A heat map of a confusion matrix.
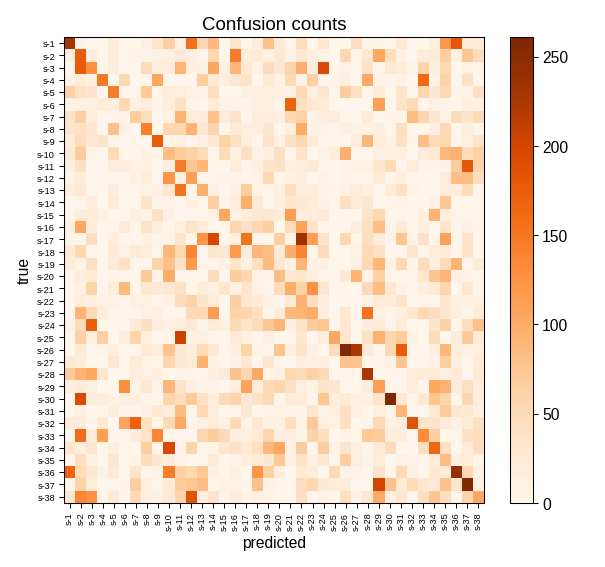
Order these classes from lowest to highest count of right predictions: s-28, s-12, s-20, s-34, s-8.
s-20, s-12, s-8, s-34, s-28
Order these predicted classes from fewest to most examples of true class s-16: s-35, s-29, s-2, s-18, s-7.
s-7, s-35, s-18, s-29, s-2
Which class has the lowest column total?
s-25
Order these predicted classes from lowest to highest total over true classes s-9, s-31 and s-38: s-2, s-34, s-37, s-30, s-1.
s-30, s-1, s-37, s-34, s-2
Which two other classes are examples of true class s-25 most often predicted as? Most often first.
s-11, s-29
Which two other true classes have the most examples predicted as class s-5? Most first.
s-8, s-10
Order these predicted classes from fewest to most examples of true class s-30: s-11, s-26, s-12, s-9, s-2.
s-9, s-26, s-11, s-12, s-2
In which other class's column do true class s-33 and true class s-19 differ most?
s-2
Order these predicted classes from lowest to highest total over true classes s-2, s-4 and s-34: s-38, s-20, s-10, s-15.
s-15, s-38, s-20, s-10
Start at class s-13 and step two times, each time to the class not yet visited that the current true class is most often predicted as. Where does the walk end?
s-37
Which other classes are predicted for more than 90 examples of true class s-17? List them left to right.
s-13, s-14, s-22, s-23, s-35
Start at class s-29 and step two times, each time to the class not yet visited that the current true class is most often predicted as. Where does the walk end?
s-21
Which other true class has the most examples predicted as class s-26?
s-10
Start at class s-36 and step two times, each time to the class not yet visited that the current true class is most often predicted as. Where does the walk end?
s-12
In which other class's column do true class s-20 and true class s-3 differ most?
s-24
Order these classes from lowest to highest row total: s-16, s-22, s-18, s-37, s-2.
s-22, s-16, s-2, s-18, s-37
